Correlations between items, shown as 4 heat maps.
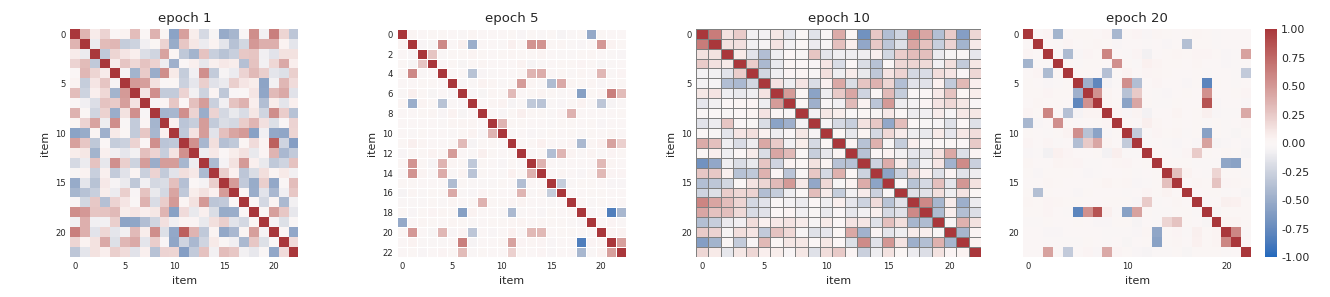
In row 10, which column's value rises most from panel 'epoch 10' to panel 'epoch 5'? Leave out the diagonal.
9
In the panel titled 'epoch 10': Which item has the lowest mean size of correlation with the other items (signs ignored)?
8
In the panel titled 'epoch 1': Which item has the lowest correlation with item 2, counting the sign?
12
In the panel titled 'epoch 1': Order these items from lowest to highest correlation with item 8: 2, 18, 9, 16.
9, 2, 16, 18
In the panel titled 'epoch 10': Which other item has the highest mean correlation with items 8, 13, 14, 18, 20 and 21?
5
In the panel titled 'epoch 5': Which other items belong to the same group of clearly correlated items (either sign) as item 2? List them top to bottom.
3
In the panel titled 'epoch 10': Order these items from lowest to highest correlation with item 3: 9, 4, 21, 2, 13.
21, 13, 9, 2, 4
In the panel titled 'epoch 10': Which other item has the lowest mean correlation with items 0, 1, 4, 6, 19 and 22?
13
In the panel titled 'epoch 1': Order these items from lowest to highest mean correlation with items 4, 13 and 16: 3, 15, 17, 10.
3, 15, 17, 10
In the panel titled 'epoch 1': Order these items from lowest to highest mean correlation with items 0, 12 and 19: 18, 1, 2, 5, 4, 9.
5, 2, 9, 4, 18, 1
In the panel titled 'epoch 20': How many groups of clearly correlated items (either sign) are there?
7
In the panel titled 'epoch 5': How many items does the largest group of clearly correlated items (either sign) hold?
6
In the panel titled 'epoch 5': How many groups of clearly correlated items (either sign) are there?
7
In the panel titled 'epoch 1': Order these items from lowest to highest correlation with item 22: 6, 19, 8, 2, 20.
20, 8, 6, 19, 2
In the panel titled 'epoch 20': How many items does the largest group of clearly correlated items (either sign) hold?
6
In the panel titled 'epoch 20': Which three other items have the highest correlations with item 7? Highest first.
18, 6, 11
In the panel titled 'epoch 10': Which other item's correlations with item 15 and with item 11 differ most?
14
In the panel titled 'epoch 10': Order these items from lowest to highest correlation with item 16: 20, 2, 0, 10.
0, 20, 10, 2
